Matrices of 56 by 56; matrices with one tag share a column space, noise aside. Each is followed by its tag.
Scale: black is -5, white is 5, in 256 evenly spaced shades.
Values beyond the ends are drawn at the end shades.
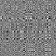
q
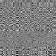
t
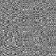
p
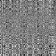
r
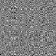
p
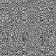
p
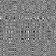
q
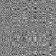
p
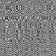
q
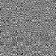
p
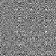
p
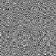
p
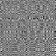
q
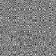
p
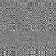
t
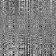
r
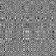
q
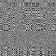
t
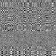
t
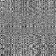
r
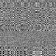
t
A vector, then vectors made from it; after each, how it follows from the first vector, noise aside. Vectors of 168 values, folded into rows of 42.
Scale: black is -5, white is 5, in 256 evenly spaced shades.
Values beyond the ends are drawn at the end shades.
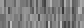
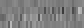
partly zeroed.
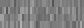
wrapped around, negated, shrunk.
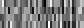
scaled up.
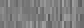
wrapped around, negated, shrunk.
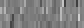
wrapped around, negated, partly zeroed.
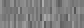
wrapped around, negated, shrunk.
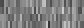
negated.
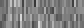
reversed, negated.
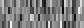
scaled up.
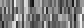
wrapped around, negated, scaled up.
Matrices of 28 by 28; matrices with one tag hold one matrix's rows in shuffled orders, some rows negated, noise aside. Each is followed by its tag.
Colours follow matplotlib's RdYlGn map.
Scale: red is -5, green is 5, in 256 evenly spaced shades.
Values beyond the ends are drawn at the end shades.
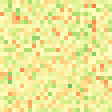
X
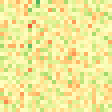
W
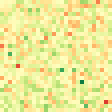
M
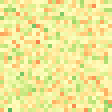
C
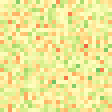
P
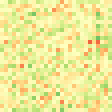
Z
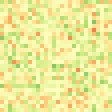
X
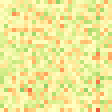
Z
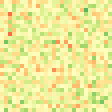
X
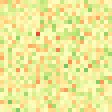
P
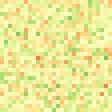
P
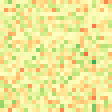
X
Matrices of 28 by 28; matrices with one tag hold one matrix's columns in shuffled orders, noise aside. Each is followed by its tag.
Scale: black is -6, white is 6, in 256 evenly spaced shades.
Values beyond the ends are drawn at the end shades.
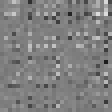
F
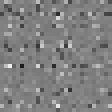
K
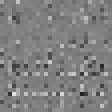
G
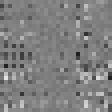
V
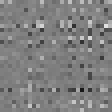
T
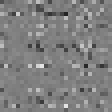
K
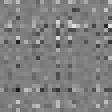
T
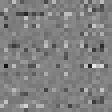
K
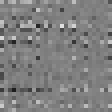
T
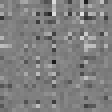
F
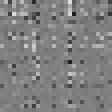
F
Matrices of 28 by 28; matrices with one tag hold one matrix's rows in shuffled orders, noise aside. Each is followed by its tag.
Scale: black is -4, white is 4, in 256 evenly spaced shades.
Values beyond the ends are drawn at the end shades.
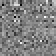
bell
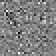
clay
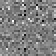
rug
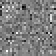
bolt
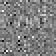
clay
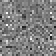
bolt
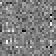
bolt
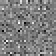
clay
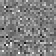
clay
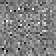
clay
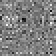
bolt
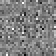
rug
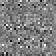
clay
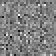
clay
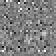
clay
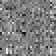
bolt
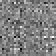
bell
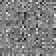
rug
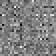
bell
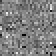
bolt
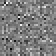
clay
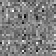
rug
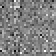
bell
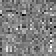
bolt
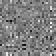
bolt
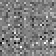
bell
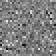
bolt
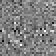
bell
